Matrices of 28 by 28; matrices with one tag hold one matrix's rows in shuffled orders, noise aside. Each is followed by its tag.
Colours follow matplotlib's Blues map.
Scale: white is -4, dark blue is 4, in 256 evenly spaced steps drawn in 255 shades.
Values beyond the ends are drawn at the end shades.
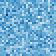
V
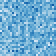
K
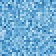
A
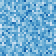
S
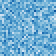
A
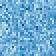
K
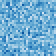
V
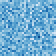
A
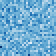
V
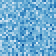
K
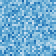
A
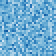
S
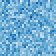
V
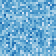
V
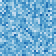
S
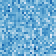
A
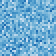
V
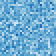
V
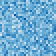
S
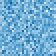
A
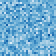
V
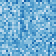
K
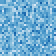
S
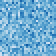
K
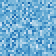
V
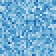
A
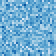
V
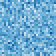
A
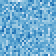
V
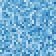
S
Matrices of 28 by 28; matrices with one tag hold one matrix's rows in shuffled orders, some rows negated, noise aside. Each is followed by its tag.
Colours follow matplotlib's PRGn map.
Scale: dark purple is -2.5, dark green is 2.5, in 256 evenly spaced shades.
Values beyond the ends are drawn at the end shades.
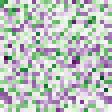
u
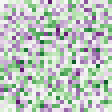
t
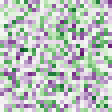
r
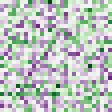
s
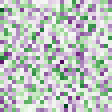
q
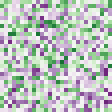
s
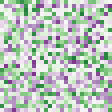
u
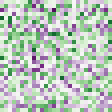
s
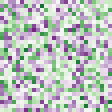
q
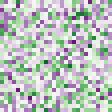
q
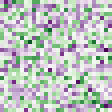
u
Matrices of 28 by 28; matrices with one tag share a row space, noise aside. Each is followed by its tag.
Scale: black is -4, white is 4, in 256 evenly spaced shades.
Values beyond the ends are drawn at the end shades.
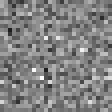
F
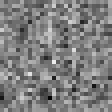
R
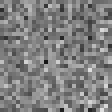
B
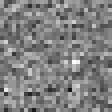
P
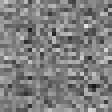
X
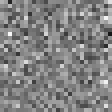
B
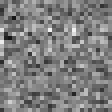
P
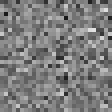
B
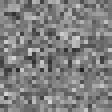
P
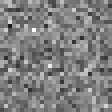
F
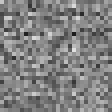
P
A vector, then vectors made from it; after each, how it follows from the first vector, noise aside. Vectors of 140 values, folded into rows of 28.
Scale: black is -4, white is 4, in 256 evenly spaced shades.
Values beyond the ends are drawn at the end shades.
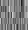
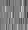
negated, partly zeroed.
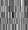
negated.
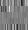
partly zeroed.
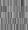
shrunk.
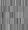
wrapped around, shrunk.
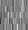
negated, partly zeroed.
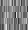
reversed, negated.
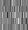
reversed, partly zeroed.
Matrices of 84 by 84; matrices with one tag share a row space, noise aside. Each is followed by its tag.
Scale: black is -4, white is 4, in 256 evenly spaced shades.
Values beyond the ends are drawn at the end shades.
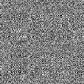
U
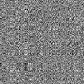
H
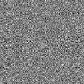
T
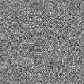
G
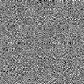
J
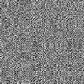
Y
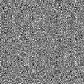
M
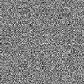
U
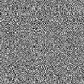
Y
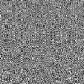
M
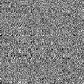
U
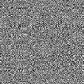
U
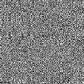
U
